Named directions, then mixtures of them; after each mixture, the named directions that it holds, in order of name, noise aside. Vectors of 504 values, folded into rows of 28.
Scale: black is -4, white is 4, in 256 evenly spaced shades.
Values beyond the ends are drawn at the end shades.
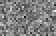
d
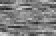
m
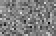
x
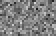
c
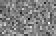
x.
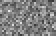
c, x.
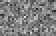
c, d.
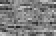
m.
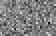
x.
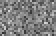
c, d, x.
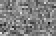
m, x.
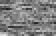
m.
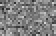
c, d, m.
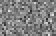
c, d, x.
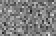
c, d, x.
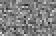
d, m, x.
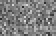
d, x.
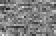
d, m.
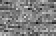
c, d, m.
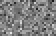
c.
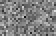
d.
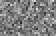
c.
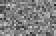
d, m, x.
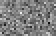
x.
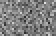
d, x.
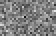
d.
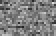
c, d, m.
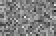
d, x.
